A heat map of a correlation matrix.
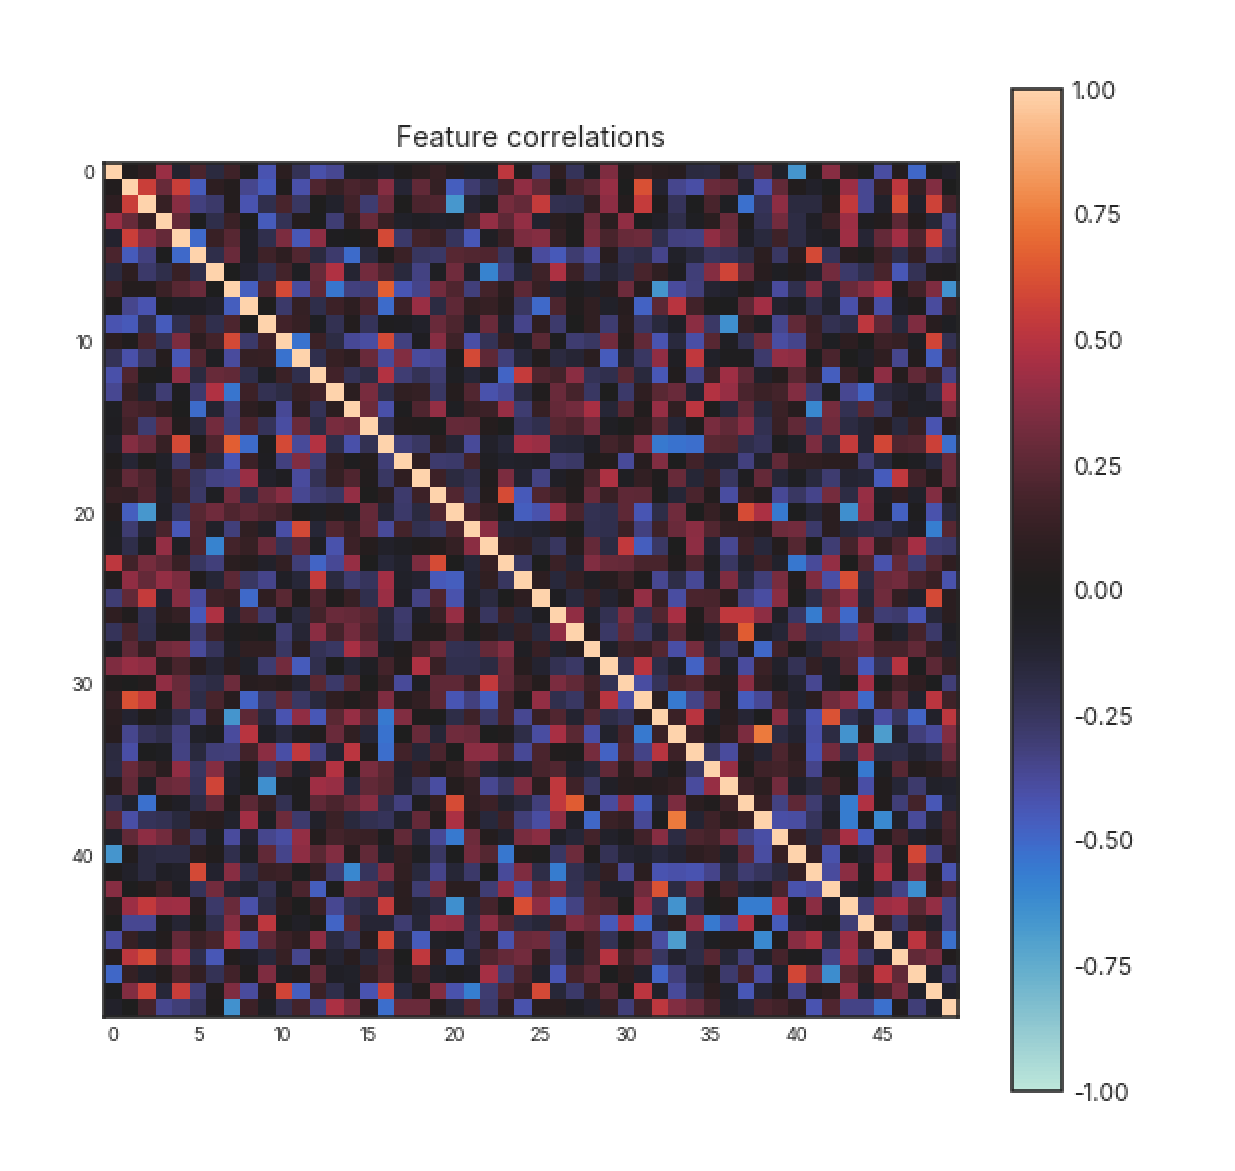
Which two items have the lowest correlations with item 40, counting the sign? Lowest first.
0, 23
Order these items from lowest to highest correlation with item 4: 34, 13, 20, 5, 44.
5, 34, 20, 44, 13
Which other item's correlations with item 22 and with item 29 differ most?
31
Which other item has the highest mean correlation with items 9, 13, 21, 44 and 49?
34
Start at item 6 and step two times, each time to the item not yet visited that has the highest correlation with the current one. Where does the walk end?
26
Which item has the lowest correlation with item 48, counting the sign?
21
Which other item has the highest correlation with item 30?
22
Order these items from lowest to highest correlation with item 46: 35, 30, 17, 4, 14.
17, 14, 30, 35, 4
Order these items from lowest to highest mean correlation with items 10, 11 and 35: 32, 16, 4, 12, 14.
14, 32, 12, 4, 16
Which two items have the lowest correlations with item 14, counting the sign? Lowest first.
41, 5
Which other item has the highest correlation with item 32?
42
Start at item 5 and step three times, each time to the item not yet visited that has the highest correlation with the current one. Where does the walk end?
16
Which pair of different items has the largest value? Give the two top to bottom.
33, 38
